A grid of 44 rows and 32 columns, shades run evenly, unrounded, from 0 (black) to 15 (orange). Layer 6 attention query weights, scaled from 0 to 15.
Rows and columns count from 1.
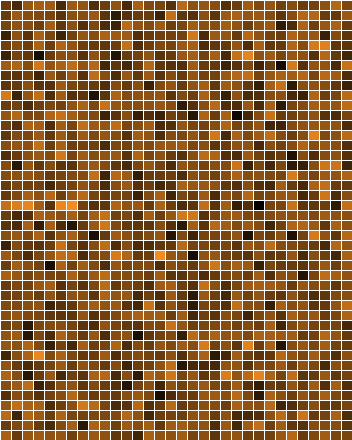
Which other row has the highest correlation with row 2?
41
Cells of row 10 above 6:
20
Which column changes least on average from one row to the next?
19
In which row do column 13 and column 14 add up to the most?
32
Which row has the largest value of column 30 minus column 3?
34
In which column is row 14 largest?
29
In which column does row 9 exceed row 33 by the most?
26
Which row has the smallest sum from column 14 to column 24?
12
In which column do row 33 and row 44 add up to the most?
16
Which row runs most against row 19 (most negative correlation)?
37
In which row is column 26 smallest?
7
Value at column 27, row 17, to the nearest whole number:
3
